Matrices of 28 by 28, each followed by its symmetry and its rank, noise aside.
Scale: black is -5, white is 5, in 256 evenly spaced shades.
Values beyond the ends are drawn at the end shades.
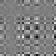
symmetric, rank one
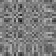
symmetric, rank two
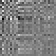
no symmetry, rank two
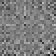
symmetric, rank three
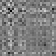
symmetric, rank two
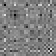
symmetric, rank three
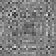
symmetric, rank three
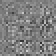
no symmetry, rank three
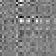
no symmetry, rank two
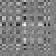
symmetric, rank one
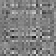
no symmetry, rank two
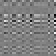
no symmetry, rank one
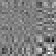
no symmetry, rank two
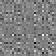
antisymmetric, rank two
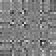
symmetric, rank three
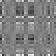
no symmetry, rank one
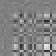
symmetric, rank one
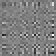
no symmetry, rank two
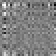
no symmetry, rank two
